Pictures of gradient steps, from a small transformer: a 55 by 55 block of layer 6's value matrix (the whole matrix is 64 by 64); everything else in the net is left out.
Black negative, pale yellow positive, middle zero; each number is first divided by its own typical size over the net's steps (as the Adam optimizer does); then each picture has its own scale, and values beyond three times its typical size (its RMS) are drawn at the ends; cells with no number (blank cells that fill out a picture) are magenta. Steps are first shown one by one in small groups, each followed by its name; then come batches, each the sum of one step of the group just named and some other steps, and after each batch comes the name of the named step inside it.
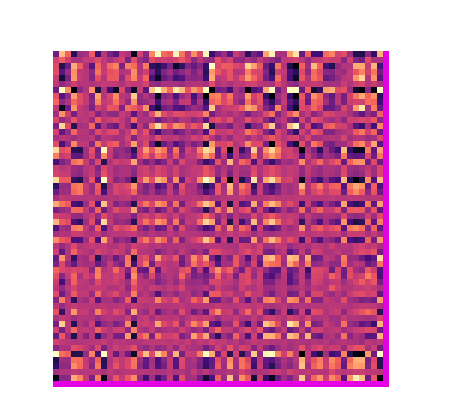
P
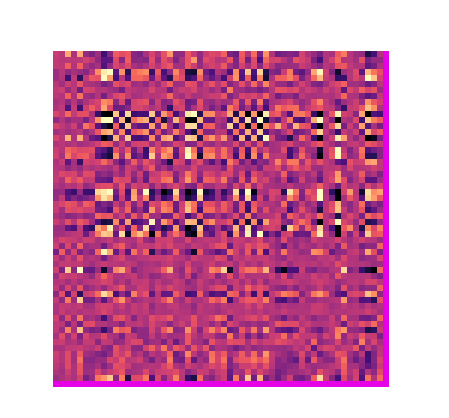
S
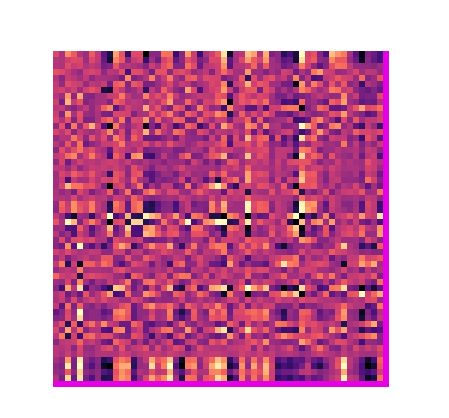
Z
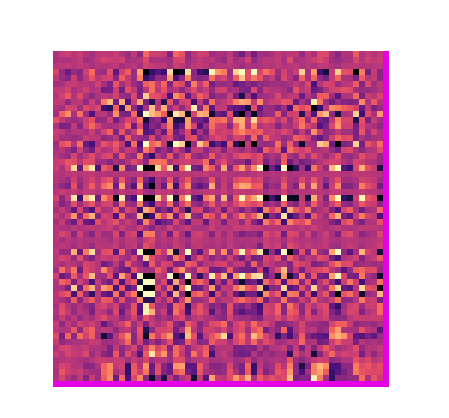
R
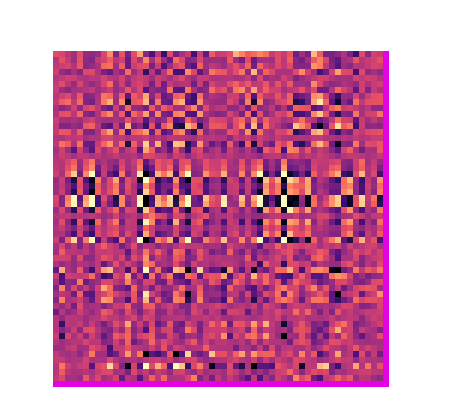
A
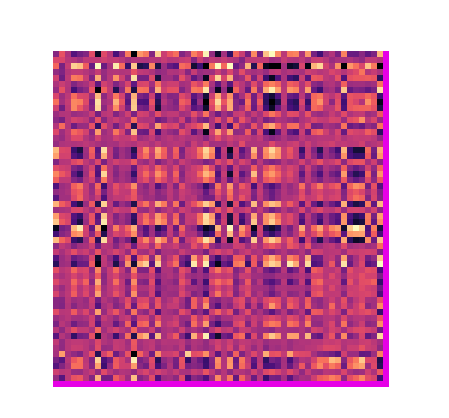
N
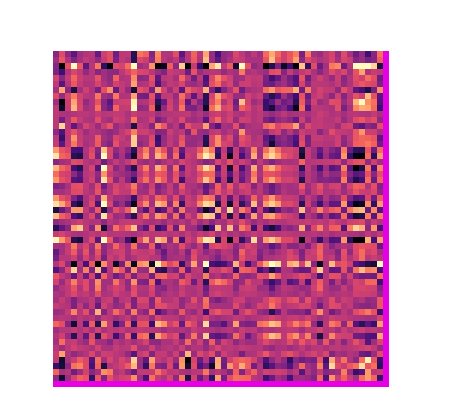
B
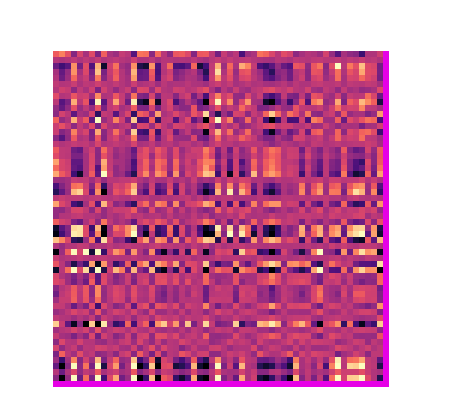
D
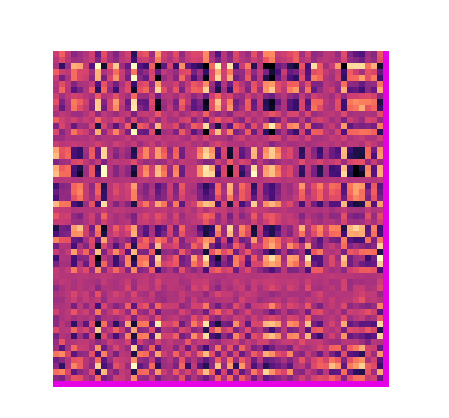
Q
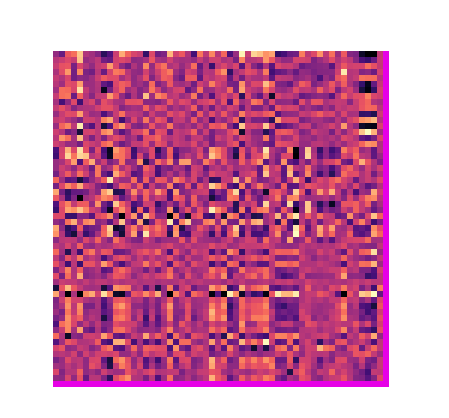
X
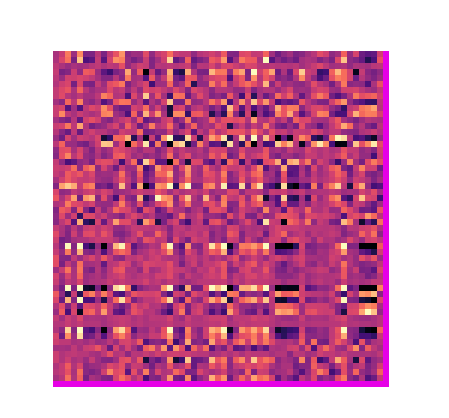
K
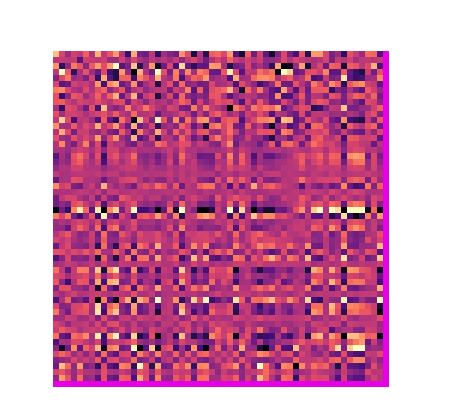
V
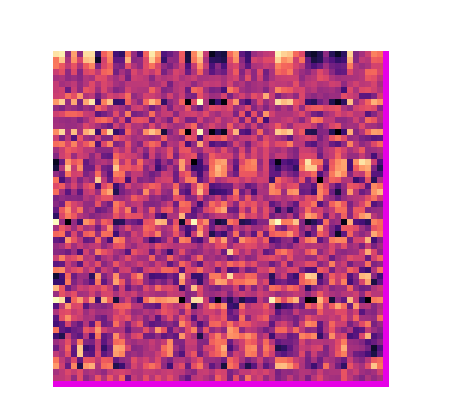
S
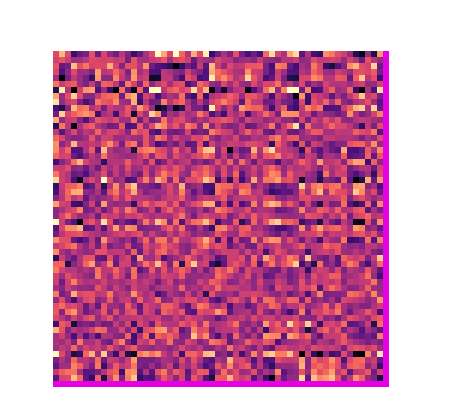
P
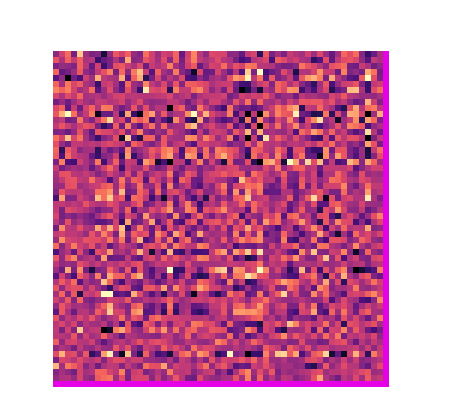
S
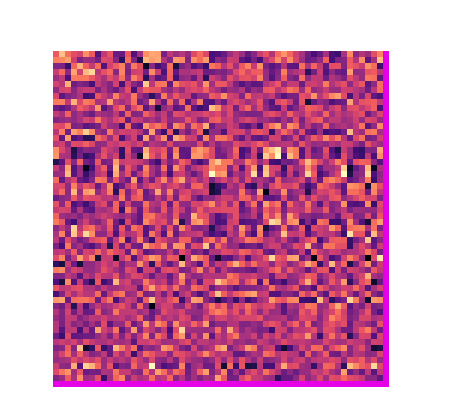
Q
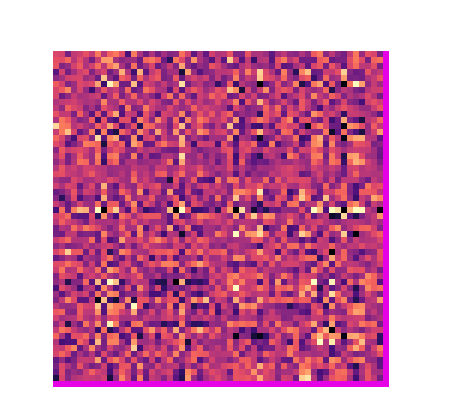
V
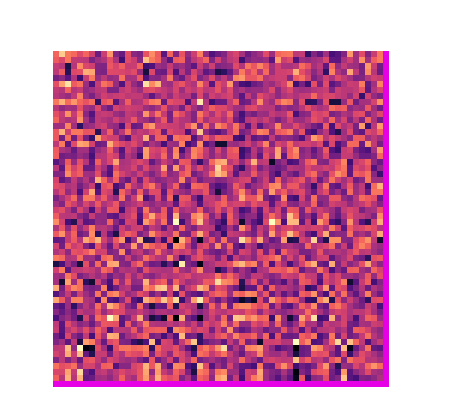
A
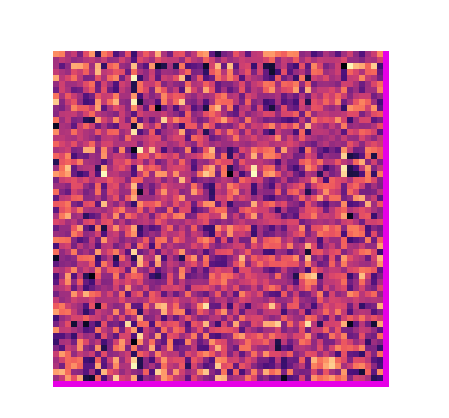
Q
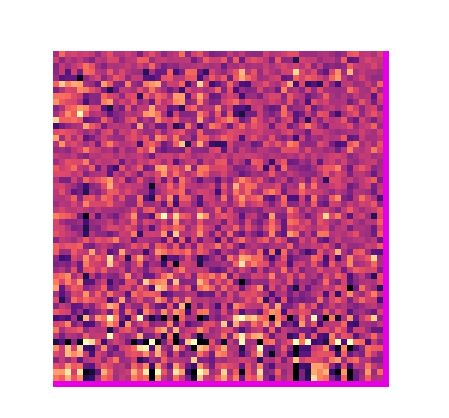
R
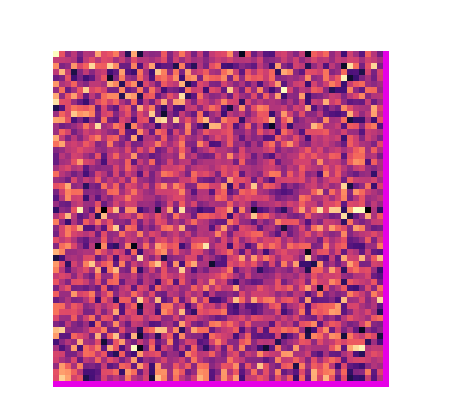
V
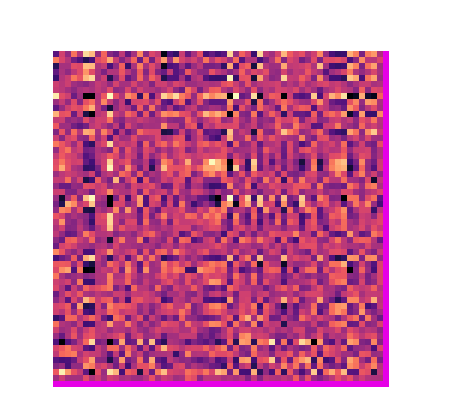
A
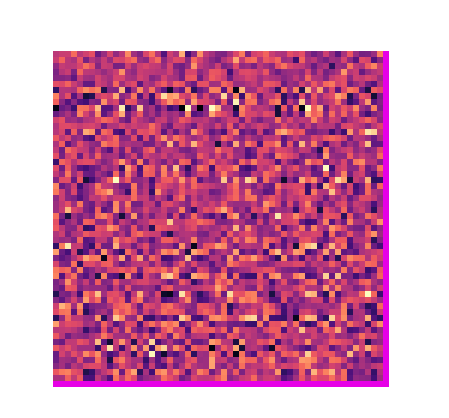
X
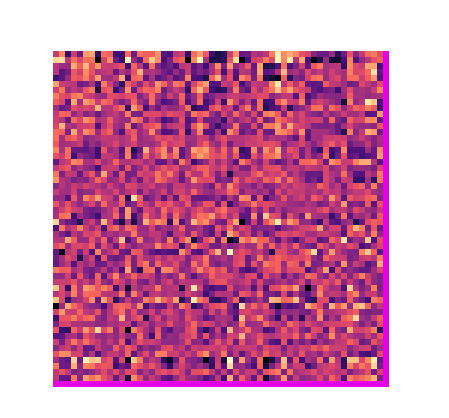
N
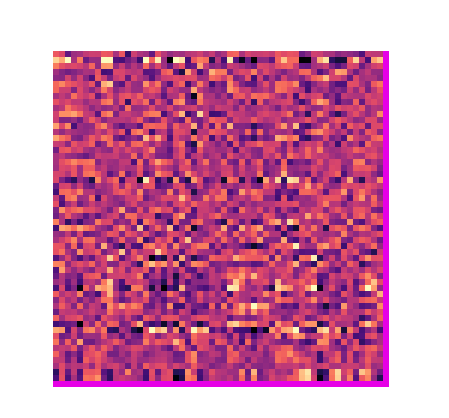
A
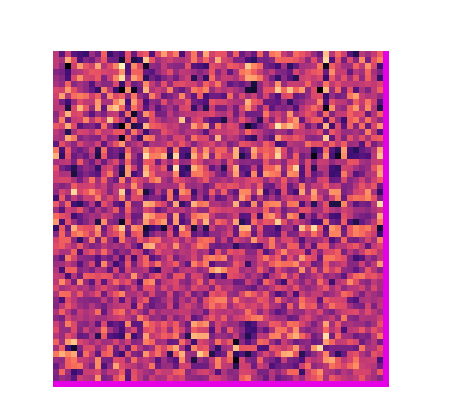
N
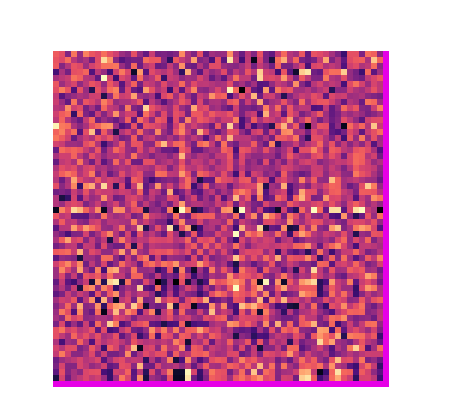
V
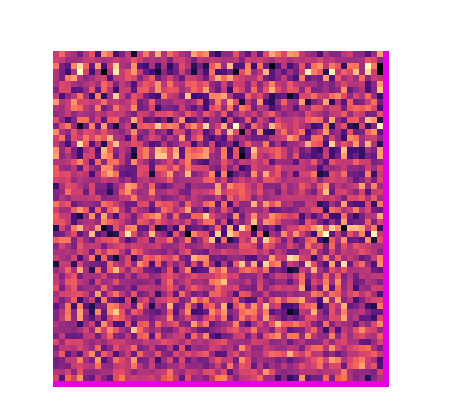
N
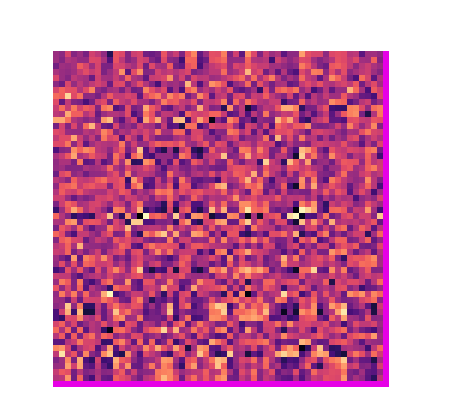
Z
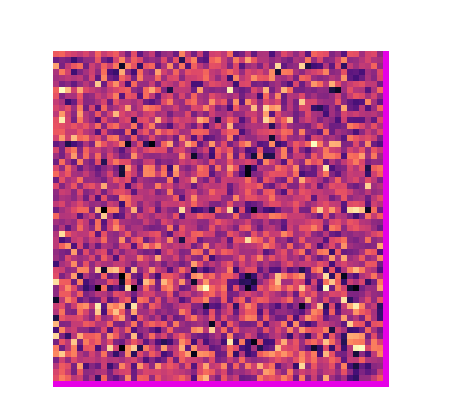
V
